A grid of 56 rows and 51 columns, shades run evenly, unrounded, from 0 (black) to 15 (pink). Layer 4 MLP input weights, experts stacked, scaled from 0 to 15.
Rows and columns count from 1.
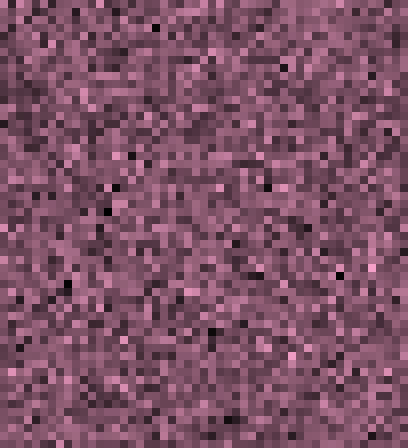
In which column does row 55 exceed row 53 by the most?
29
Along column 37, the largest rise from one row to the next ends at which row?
45
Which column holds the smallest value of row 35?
43
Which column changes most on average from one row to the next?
36
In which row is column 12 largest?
14
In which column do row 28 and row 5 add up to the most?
11
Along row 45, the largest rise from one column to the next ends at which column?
37
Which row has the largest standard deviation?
24
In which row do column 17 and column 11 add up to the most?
12
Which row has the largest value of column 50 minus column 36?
9
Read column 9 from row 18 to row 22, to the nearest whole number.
8 11 9 12 5
